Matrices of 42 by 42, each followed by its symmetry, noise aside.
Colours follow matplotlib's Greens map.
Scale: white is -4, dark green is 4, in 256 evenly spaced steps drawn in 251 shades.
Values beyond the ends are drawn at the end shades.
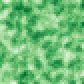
no symmetry.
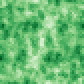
same after a half turn.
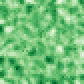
antisymmetric.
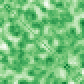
symmetric.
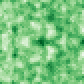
mirrored top to bottom.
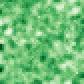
no symmetry.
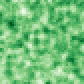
antisymmetric.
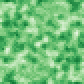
same after a half turn.
